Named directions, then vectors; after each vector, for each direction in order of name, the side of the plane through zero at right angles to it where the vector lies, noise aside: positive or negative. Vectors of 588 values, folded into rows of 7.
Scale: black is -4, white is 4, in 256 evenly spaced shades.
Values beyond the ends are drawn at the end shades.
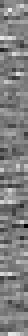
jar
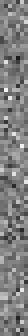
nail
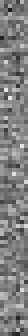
negative, positive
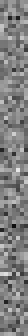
positive, positive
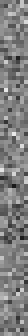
positive, positive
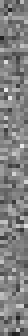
negative, positive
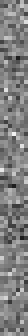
positive, positive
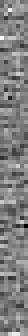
positive, negative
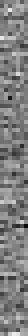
positive, negative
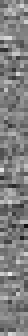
positive, positive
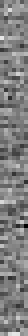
positive, negative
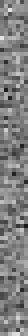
positive, negative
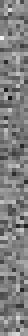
positive, negative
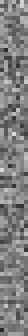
positive, positive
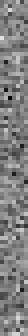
positive, negative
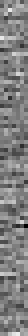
positive, negative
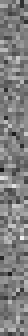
negative, negative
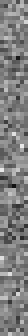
positive, positive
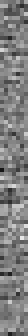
negative, negative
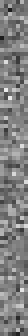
negative, positive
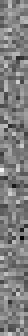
positive, positive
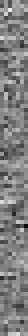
positive, negative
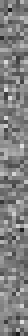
negative, positive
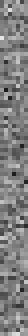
positive, negative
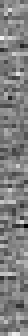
positive, negative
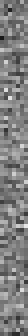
negative, positive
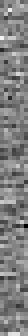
positive, negative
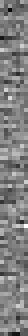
negative, positive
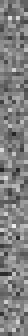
negative, negative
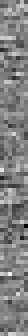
positive, positive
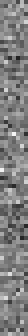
positive, positive
